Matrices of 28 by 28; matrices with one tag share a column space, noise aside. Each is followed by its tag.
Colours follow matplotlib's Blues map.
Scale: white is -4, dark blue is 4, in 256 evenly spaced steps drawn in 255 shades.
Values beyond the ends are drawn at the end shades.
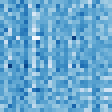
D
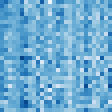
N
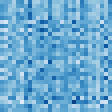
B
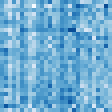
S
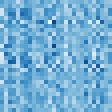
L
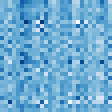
B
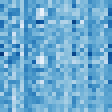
L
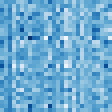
D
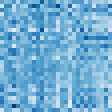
S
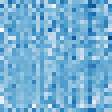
S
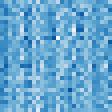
D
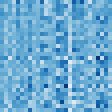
N
